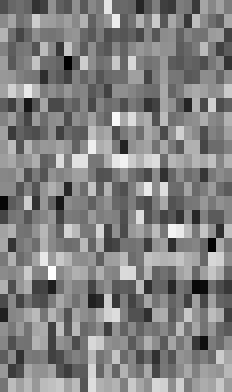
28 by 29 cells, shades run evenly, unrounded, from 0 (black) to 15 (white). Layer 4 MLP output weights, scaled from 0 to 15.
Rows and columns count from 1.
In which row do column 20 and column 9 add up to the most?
17
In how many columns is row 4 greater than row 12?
6
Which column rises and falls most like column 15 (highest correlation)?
5
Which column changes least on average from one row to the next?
3
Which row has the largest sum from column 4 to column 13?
28
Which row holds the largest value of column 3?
7
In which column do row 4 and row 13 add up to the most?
9
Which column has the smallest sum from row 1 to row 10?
8
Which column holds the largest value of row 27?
12
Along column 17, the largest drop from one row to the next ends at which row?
21
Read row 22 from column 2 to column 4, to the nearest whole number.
8 4 7
